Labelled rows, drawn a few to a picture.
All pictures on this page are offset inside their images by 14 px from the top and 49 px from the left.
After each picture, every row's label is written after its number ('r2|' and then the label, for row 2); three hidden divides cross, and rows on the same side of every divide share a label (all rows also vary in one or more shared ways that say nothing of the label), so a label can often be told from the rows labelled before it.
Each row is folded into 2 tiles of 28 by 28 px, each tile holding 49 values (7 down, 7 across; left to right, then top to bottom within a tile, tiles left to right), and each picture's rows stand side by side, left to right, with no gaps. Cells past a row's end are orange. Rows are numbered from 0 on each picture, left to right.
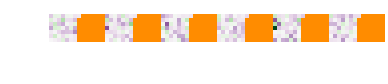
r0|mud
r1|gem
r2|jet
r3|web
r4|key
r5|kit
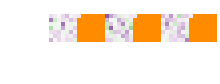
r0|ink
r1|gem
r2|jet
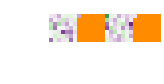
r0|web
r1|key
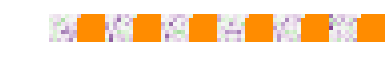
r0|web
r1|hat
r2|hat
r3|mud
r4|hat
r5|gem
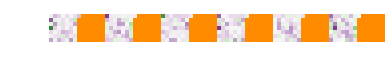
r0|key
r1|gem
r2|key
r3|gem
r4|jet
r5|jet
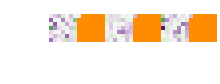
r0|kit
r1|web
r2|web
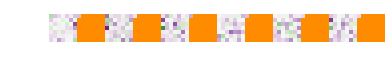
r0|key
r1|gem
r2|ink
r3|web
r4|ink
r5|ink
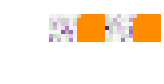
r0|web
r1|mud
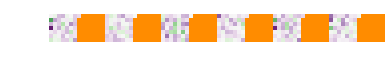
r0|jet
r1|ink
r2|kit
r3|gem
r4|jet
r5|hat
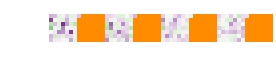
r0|mud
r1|jet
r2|hat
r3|mud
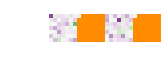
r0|gem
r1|hat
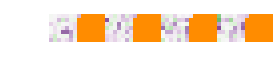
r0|web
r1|ink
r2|mud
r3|web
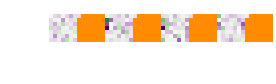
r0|kit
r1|jet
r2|mud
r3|key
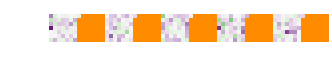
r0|gem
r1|kit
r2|key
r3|mud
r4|web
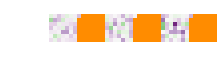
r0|web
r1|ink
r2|mud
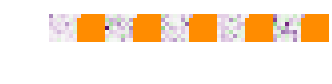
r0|gem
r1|mud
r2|key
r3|kit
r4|mud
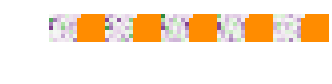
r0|jet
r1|kit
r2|key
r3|key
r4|ink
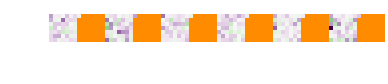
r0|hat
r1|web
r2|gem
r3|kit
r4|gem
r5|gem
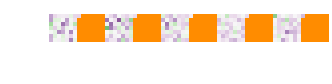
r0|mud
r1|kit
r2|kit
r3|ink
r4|web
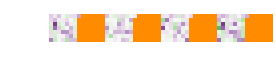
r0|jet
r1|mud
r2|jet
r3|jet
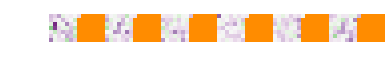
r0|jet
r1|mud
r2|web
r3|gem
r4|ink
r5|mud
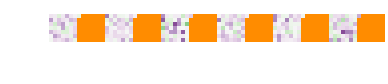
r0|ink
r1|gem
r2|mud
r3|ink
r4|hat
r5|web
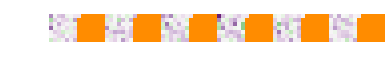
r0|gem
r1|mud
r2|jet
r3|gem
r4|ink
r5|jet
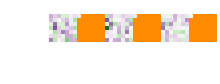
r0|jet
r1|key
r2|hat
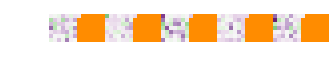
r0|mud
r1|key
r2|gem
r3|ink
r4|hat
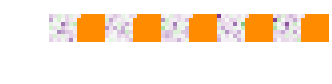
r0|mud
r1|jet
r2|ink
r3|gem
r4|ink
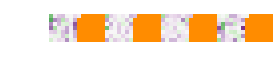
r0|web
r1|key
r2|key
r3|ink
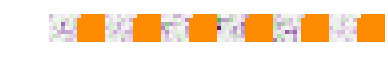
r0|mud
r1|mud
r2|ink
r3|web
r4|web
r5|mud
